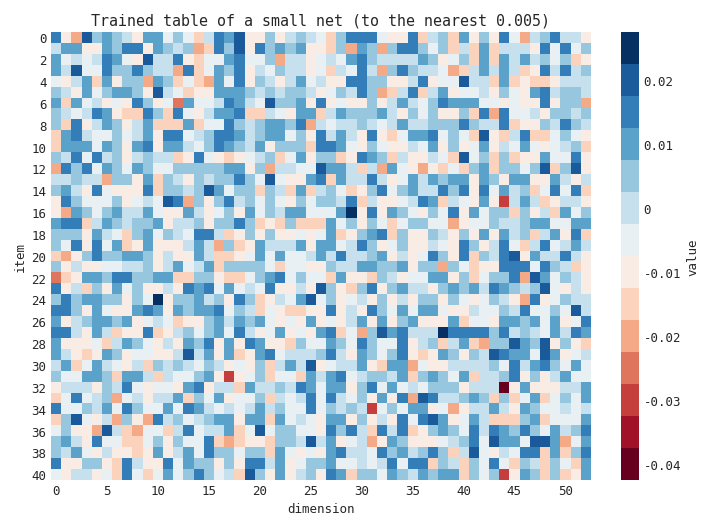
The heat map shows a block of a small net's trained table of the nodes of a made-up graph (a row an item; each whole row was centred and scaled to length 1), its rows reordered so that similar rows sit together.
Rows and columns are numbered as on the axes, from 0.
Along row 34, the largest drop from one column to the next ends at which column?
31
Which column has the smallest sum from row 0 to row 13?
43
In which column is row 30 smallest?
35
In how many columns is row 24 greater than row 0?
21
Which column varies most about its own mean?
44
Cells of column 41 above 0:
15
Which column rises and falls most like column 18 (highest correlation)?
16
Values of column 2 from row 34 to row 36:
-0.005 0.02 -0.01
